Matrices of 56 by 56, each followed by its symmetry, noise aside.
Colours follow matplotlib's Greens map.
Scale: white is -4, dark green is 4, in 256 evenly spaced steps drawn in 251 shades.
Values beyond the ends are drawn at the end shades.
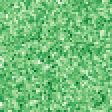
symmetric.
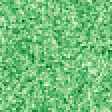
no symmetry.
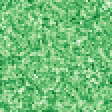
symmetric across the other diagonal.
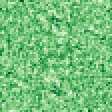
same after a half turn.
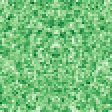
mirrored left to right.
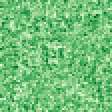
antisymmetric.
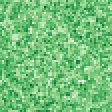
symmetric across the other diagonal.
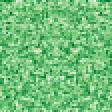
mirrored left to right.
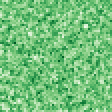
symmetric across the other diagonal.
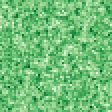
same after a half turn.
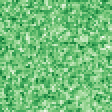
no symmetry.
